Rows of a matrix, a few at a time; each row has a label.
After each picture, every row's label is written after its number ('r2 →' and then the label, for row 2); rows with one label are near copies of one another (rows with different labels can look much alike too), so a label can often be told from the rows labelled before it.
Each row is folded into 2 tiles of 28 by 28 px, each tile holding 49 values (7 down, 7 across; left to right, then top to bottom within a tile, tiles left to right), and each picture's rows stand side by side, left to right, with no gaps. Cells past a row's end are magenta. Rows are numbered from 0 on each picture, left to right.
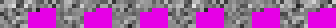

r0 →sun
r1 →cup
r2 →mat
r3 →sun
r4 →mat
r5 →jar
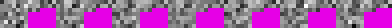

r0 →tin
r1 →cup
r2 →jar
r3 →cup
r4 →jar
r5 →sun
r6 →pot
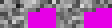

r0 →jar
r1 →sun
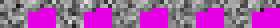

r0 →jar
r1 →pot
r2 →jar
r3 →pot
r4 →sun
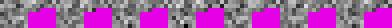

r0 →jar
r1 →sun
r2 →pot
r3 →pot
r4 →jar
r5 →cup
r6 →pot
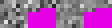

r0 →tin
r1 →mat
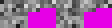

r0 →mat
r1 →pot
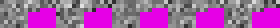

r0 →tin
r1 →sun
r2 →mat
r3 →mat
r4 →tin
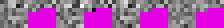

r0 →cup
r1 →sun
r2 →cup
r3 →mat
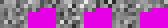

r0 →tin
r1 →tin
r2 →mat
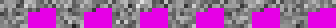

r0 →sun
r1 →pot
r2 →tin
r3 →cup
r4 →jar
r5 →mat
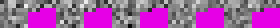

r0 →cup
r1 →tin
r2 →pot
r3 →tin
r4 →sun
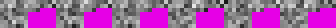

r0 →pot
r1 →pot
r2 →pot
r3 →sun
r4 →mat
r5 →sun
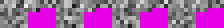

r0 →sun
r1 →cup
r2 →pot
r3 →tin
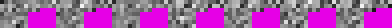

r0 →mat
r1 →sun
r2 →mat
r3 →cup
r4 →sun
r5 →tin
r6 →sun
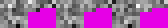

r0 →pot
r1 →pot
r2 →mat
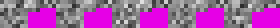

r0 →sun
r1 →jar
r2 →tin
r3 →tin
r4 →cup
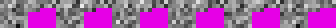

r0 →pot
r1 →sun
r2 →tin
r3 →tin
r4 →jar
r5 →mat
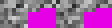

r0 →cup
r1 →jar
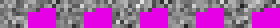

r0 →pot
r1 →mat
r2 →tin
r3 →mat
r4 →jar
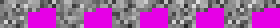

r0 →tin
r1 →cup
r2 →jar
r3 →tin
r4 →tin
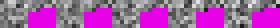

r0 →cup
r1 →pot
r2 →jar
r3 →sun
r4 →pot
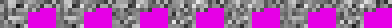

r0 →cup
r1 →cup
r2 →sun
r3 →tin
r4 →tin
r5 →cup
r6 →tin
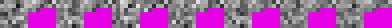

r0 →jar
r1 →pot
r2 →cup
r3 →tin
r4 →pot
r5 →jar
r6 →jar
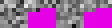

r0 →sun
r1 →mat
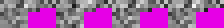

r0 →sun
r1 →jar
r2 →sun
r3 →sun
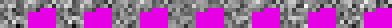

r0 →pot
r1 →pot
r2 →tin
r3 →mat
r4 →jar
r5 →cup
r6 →tin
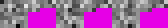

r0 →mat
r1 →pot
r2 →pot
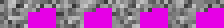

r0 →cup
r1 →jar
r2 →sun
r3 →cup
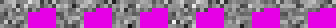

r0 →tin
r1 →jar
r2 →mat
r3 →tin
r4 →mat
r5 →jar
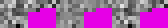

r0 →pot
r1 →mat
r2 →pot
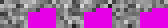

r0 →jar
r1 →pot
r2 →mat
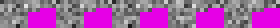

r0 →mat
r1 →mat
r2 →mat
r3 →cup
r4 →tin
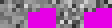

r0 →mat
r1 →tin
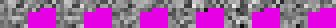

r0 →cup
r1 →cup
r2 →jar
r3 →sun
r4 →pot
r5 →mat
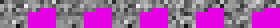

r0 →mat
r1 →mat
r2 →mat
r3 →pot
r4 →jar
